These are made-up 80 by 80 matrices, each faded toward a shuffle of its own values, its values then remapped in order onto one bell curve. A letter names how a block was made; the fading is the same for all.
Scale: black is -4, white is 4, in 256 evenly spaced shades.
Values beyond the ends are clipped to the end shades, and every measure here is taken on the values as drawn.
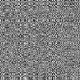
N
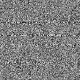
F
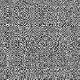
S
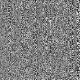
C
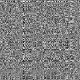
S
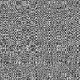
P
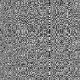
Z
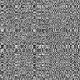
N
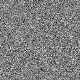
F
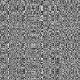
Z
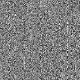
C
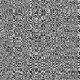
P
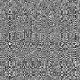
Z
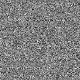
F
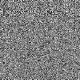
F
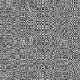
N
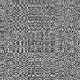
N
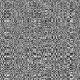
N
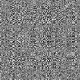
S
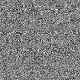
F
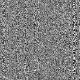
C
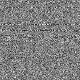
F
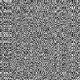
P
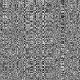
P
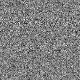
F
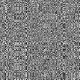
Z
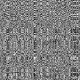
P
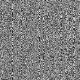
C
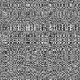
N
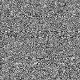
F
